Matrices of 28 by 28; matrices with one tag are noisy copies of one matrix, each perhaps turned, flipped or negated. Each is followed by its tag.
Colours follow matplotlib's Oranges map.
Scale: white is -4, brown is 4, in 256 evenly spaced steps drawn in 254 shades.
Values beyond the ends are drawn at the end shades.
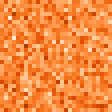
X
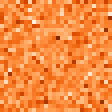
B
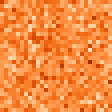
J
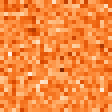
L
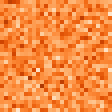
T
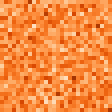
J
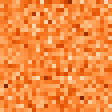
J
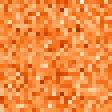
J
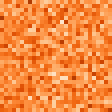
J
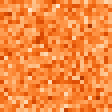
L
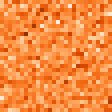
T
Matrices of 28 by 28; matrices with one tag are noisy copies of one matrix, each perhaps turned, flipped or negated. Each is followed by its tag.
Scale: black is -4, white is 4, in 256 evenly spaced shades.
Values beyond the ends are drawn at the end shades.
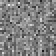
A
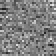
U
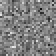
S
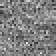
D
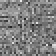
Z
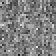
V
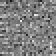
A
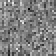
U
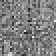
Z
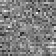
U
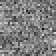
D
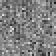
D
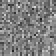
A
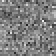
D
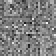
Z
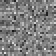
S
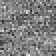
D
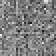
Z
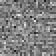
A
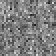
V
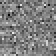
S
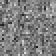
V
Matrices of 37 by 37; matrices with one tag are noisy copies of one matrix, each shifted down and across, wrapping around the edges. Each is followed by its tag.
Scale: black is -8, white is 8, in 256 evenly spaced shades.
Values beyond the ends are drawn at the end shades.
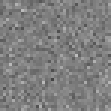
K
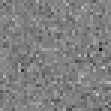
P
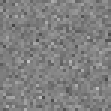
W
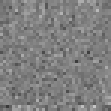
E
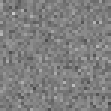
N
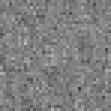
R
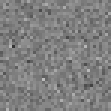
P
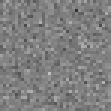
W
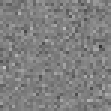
N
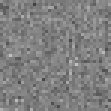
R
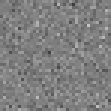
N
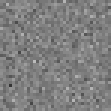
K
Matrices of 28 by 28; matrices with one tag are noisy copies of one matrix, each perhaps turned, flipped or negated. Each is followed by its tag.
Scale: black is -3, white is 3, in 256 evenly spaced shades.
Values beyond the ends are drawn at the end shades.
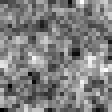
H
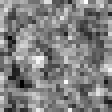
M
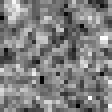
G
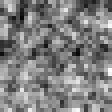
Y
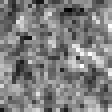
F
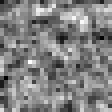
M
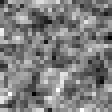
F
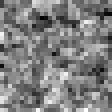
F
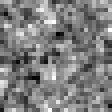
H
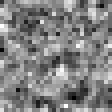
M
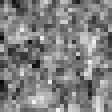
F
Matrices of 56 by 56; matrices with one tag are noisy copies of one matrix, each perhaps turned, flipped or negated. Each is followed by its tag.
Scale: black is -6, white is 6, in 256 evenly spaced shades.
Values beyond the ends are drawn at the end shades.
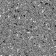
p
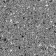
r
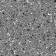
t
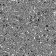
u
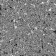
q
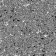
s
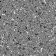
t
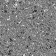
r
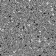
p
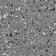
r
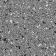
r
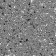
q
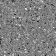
u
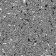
q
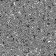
t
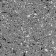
q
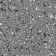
r
